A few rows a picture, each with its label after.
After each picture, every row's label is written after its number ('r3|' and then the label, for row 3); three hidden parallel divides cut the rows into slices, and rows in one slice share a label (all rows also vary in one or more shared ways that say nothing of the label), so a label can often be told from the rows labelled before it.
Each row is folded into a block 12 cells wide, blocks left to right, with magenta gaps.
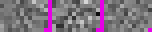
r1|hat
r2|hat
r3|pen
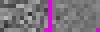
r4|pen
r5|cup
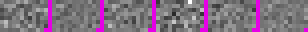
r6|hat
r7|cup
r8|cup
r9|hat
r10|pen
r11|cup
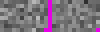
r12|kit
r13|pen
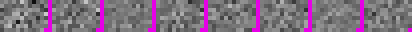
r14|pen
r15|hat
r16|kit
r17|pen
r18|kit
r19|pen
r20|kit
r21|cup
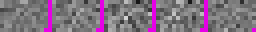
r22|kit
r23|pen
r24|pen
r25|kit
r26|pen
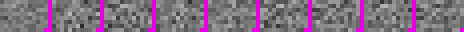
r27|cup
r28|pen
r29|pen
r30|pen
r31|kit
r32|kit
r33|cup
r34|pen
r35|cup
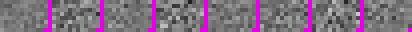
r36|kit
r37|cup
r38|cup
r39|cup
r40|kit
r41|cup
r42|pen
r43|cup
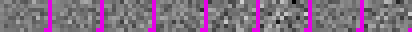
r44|cup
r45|cup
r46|pen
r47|pen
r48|cup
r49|pen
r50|kit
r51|kit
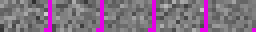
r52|pen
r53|pen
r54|kit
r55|hat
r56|cup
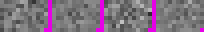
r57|kit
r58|cup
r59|hat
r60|cup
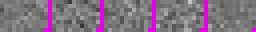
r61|cup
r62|pen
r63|kit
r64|cup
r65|cup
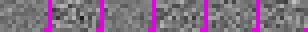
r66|cup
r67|hat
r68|cup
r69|cup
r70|pen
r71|kit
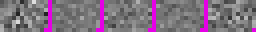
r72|hat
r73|kit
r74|cup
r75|cup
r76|pen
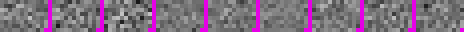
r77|pen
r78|pen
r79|pen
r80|kit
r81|kit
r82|kit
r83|hat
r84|pen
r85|pen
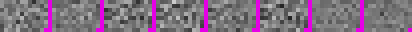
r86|pen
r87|kit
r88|cup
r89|hat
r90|cup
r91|hat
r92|kit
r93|cup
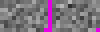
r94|kit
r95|hat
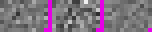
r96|cup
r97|hat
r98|kit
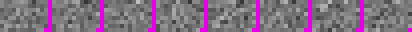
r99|kit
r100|kit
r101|cup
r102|pen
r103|kit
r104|kit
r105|hat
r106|cup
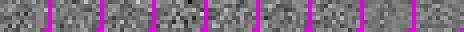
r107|hat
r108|cup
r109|hat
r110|pen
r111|cup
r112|hat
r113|pen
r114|cup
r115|kit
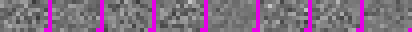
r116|kit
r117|kit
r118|pen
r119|cup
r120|kit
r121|hat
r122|cup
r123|kit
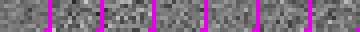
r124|cup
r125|hat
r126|cup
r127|pen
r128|cup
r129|pen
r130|cup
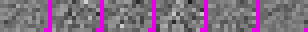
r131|kit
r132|hat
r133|kit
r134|pen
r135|kit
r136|cup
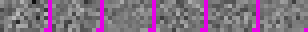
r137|pen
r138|pen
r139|cup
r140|hat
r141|kit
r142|kit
